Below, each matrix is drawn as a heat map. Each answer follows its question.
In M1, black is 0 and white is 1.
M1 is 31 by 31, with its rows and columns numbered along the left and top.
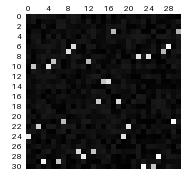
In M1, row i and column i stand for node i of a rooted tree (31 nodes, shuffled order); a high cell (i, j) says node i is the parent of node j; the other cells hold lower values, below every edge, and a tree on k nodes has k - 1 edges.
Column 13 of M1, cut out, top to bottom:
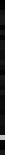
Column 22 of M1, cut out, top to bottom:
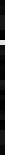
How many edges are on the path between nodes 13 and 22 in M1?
4
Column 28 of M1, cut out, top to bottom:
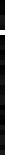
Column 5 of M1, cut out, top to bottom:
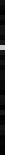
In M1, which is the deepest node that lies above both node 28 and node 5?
6
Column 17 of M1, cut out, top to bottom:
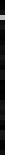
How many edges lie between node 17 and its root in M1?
3
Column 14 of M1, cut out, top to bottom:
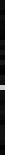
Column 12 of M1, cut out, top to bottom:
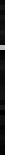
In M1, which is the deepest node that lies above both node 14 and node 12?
29
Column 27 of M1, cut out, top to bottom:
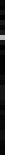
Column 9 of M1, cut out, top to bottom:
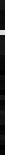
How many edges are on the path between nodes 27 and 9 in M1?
5
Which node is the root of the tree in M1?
21
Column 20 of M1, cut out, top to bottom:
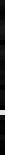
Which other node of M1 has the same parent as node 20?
2
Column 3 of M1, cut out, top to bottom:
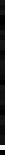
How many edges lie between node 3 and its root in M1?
2
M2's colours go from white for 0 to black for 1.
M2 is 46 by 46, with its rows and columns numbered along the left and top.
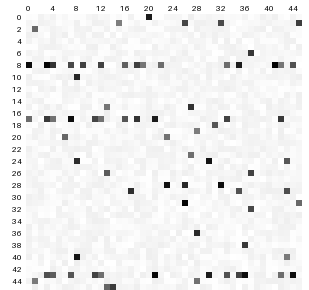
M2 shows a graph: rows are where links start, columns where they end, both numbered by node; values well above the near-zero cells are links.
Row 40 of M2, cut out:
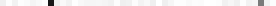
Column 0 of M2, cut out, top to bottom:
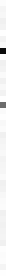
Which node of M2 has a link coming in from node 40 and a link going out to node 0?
node 8
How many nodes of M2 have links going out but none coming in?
6
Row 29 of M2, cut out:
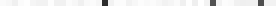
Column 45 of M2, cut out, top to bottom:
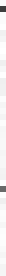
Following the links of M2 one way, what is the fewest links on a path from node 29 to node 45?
4
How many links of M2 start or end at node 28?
6
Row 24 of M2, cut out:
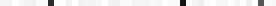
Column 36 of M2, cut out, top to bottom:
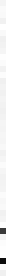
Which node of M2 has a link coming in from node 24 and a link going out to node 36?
node 43
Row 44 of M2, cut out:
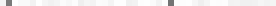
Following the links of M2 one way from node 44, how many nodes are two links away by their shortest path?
5
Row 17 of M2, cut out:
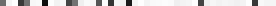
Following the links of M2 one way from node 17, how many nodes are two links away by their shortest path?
2
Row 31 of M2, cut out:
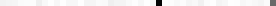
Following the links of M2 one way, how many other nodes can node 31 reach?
5
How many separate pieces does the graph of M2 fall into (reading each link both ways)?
5
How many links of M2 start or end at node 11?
2
